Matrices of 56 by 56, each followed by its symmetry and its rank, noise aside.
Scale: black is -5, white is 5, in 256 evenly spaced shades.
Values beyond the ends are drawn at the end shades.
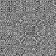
symmetric, rank six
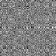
no symmetry, rank four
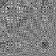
symmetric, rank five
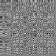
no symmetry, rank four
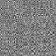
antisymmetric, rank six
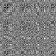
symmetric, rank five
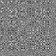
symmetric, rank four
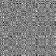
antisymmetric, rank four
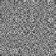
no symmetry, rank five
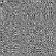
antisymmetric, rank six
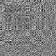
symmetric, rank four
